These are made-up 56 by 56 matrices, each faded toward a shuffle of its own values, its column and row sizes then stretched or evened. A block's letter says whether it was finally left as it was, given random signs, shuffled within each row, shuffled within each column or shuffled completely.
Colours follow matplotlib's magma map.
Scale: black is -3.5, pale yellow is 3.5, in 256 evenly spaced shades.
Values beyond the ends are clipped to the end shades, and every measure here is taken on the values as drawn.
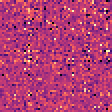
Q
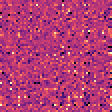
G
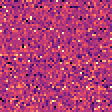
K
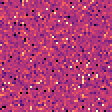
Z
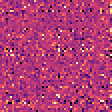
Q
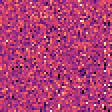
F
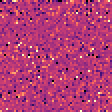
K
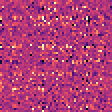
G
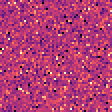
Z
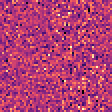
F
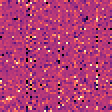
G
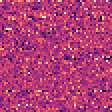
K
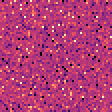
Z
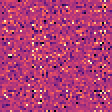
G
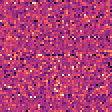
K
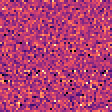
K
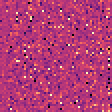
F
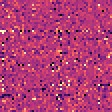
Q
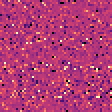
K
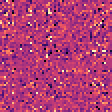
Q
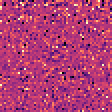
Q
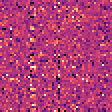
G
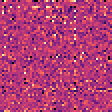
G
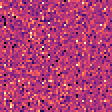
F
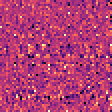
G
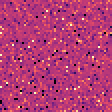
Z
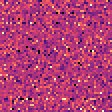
K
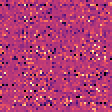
G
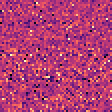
K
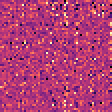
G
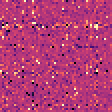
Q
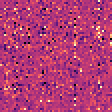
Q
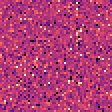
F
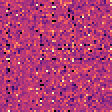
Q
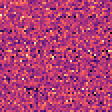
K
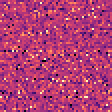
K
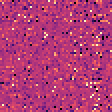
Q
